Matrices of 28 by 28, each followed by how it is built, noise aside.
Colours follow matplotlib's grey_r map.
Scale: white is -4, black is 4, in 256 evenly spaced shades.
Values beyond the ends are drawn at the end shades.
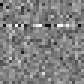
uneven rows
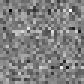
uneven rows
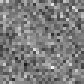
Toeplitz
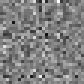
low rank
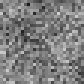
smooth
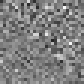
upper triangular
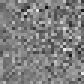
upper triangular
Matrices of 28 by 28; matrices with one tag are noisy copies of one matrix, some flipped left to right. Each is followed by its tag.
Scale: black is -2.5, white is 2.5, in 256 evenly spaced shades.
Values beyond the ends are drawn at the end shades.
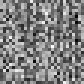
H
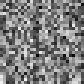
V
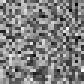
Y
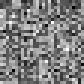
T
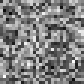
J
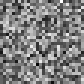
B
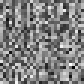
H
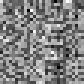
T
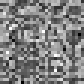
J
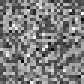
B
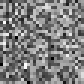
Y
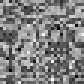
J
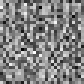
H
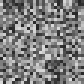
T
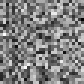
Y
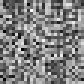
T
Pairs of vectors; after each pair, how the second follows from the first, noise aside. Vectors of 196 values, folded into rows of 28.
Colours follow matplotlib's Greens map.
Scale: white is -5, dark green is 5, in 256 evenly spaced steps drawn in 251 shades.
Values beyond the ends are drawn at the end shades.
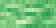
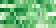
wrapped around, scaled up.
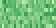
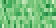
copied.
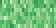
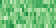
copied.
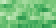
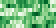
wrapped around, negated, scaled up.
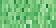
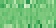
reversed, partly zeroed.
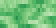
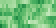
copied.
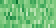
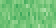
reversed, negated, shrunk.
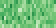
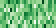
wrapped around, negated, scaled up.
